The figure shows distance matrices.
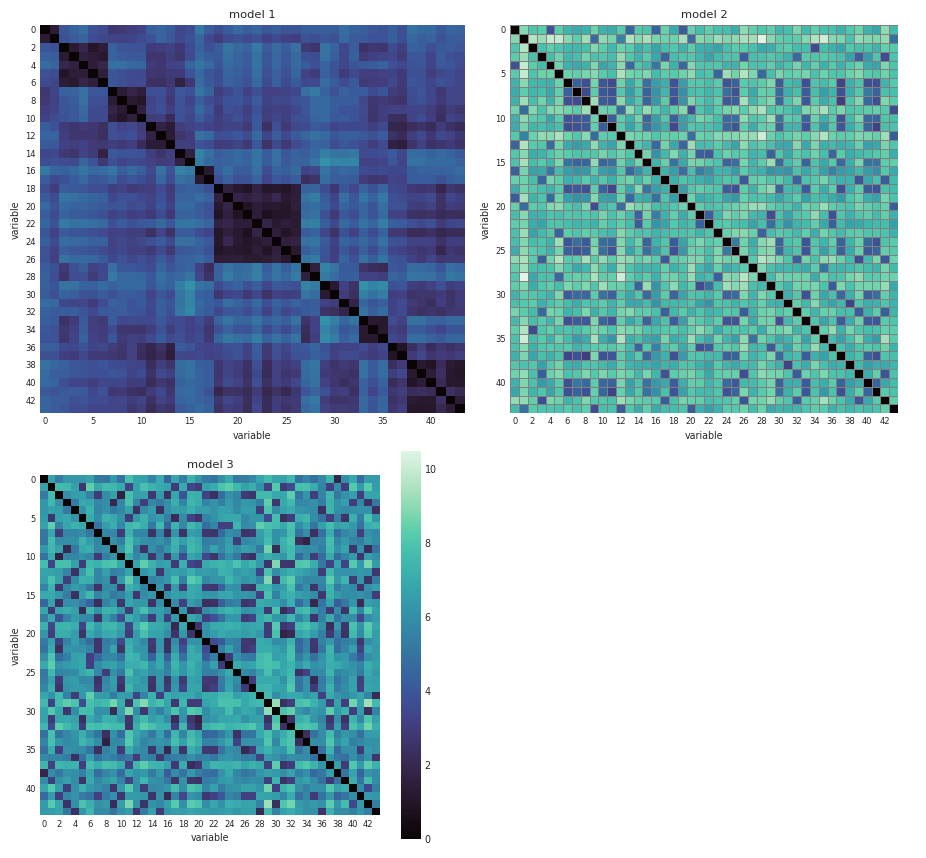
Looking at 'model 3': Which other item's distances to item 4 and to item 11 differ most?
29
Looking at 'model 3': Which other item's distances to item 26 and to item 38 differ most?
0
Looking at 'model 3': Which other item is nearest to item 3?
9
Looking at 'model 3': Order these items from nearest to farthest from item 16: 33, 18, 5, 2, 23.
2, 18, 23, 33, 5
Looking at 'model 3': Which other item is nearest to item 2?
10
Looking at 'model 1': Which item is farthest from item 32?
15
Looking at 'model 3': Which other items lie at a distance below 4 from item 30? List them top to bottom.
3, 9, 13, 40, 42
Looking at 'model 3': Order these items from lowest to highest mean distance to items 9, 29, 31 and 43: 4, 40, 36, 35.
36, 4, 40, 35
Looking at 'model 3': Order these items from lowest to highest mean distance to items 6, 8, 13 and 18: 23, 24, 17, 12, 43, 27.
23, 27, 24, 43, 12, 17
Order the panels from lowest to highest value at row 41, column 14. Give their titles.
model 3, model 1, model 2
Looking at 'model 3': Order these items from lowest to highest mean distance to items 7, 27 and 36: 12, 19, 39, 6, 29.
12, 39, 6, 19, 29
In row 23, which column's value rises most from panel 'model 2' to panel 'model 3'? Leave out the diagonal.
28
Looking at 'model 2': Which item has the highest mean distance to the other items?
1
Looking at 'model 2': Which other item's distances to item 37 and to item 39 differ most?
8
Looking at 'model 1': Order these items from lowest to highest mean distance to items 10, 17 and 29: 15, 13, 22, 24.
13, 24, 22, 15
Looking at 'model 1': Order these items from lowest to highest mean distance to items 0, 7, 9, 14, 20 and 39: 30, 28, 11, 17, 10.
10, 11, 30, 17, 28
